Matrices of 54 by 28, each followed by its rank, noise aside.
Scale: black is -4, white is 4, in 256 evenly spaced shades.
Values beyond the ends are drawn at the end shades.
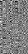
five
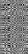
two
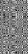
three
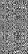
four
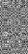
four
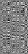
three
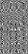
three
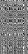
three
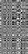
two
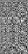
five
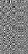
three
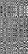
three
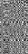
three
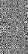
five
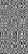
two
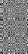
three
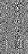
five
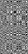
two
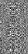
four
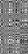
two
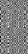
two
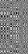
two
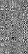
four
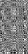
three
